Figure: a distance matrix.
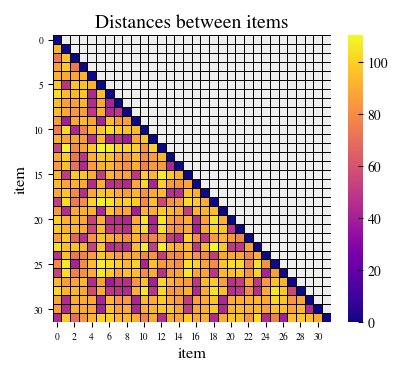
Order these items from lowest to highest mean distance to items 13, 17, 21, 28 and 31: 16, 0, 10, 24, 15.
16, 24, 0, 10, 15
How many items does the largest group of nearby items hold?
11
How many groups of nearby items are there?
5
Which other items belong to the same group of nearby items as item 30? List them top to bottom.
1, 5, 9, 15, 19, 29
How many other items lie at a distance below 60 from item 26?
5
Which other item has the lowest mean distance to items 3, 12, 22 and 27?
14
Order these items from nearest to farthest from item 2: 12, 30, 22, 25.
25, 22, 12, 30
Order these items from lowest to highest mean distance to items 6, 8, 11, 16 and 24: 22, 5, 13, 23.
23, 22, 13, 5
